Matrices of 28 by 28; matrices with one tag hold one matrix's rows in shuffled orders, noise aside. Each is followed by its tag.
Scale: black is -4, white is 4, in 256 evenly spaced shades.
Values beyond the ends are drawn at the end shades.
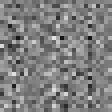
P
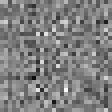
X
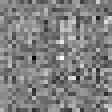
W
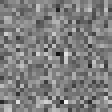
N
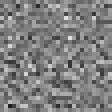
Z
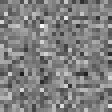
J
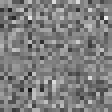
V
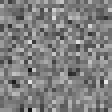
V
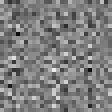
P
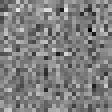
N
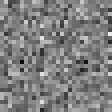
J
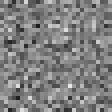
Z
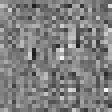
W
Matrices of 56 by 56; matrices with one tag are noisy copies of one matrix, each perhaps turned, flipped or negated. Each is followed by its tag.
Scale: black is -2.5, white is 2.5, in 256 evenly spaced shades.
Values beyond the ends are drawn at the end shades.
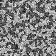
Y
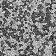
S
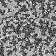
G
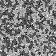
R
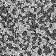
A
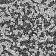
G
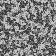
Y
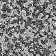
A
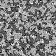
Y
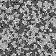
A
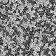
R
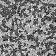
G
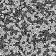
R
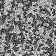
S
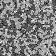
G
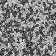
R
